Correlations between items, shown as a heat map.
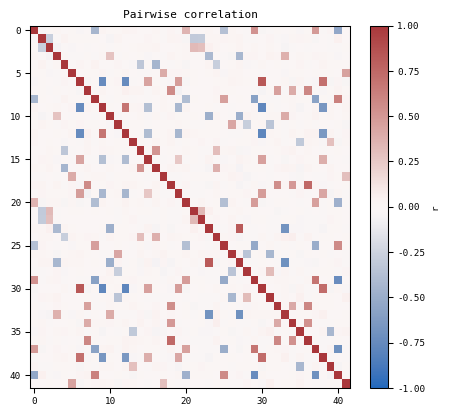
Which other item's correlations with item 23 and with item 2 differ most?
27
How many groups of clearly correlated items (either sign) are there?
9
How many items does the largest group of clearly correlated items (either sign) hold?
7
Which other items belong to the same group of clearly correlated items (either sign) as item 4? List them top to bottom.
14, 16, 24
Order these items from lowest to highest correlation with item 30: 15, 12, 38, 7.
12, 7, 15, 38
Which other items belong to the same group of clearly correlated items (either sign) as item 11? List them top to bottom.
26, 28, 31
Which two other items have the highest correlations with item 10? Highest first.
33, 3
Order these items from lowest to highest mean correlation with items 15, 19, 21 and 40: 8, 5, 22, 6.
5, 22, 8, 6
